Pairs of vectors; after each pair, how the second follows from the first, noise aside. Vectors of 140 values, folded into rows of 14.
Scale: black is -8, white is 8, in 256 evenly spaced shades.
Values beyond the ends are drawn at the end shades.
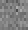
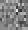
negated, scaled up.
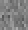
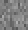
negated.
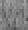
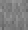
reversed, negated, shrunk.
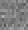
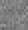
wrapped around, negated, shrunk.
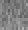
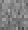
negated.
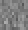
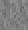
reversed, negated, shrunk.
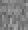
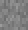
reversed, shrunk.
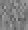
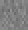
reversed, shrunk.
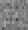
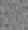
wrapped around, shrunk.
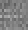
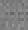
reversed, negated, shrunk.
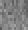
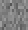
shuffled.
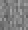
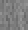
reversed, negated, shrunk.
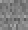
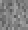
shuffled.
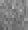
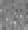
reversed, partly zeroed.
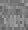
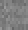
wrapped around, negated, shrunk.
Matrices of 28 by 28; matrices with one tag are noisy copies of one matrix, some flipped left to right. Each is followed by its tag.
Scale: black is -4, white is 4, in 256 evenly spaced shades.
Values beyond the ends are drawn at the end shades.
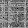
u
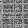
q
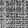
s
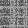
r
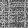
u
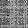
r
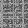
q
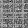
q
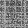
s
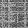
u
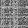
r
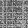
s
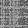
r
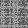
r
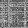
u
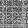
s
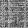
u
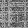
u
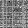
s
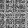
q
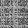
r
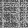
u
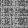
r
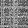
r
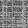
s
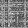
u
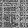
u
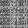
r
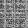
q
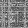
u
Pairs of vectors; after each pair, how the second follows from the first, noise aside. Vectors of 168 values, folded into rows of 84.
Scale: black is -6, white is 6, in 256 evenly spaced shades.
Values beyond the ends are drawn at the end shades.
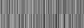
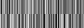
scaled up.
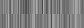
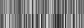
reversed, scaled up.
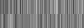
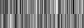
scaled up.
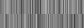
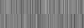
shrunk.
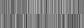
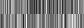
negated, scaled up.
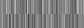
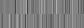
negated, partly zeroed.
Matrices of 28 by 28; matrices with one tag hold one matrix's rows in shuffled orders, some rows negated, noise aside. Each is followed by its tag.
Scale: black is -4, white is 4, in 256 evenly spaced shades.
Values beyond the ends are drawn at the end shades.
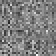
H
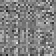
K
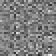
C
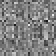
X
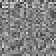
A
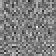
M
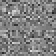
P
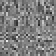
K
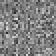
K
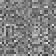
X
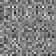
M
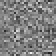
C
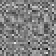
X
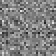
A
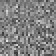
K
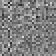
H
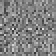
M
